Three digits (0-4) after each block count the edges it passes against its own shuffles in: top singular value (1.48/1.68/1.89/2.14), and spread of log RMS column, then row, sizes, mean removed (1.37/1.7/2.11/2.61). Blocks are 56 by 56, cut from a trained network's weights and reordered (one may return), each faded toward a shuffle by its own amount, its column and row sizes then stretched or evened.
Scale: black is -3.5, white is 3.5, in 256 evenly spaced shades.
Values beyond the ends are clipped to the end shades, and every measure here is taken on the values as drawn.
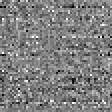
2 1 3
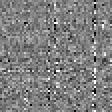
3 3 2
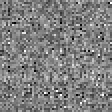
1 2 1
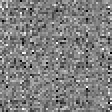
2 4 0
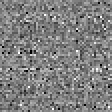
1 0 2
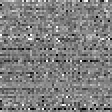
3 0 4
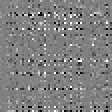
4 4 4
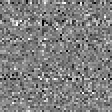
2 0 3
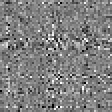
3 3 3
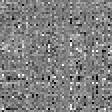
2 4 2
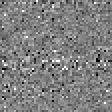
1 1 2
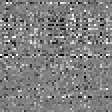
4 2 4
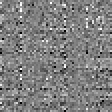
2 4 1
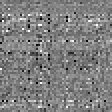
1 2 3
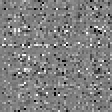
0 3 4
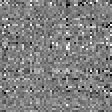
1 2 4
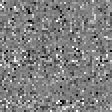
1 1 2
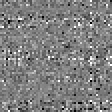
1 2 4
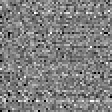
1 0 2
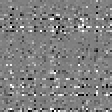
3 3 4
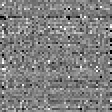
2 2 3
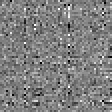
2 3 2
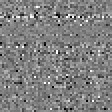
0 1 4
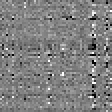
3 4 2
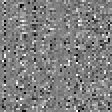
1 4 0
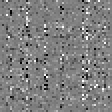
0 4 2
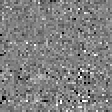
0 1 3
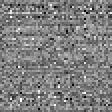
2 1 3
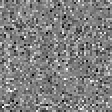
2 0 1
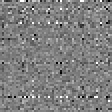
3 2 3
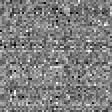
3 1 2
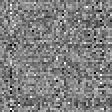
2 2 0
